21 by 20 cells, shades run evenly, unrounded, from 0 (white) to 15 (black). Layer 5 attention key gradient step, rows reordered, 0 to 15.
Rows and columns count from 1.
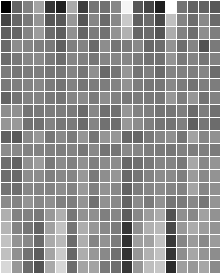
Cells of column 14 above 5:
18
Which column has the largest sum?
12
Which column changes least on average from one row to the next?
7
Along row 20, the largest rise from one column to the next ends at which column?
16
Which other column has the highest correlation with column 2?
13
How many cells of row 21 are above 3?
18
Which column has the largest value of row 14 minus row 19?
1
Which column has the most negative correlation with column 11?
2
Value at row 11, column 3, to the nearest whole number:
7
